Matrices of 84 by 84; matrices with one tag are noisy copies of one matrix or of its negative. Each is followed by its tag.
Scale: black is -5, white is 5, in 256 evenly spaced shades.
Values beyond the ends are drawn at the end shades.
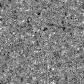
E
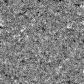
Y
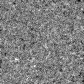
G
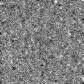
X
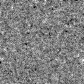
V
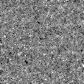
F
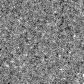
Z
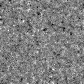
E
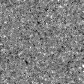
F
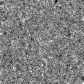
X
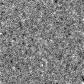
X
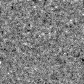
V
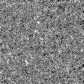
F
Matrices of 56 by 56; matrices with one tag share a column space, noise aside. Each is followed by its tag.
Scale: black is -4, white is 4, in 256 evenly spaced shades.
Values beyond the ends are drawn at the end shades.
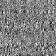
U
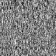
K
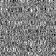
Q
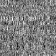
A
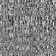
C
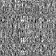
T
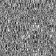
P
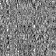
P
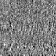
U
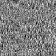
P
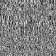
C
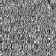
P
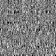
U
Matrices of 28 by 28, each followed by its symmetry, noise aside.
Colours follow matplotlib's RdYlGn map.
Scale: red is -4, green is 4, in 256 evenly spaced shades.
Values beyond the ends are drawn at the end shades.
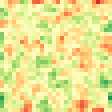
antisymmetric.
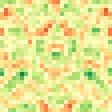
mirrored left to right.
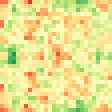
mirrored top to bottom.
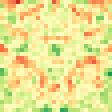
mirrored left to right.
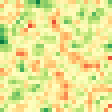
symmetric.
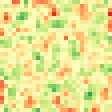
same after a half turn.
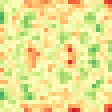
mirrored top to bottom.
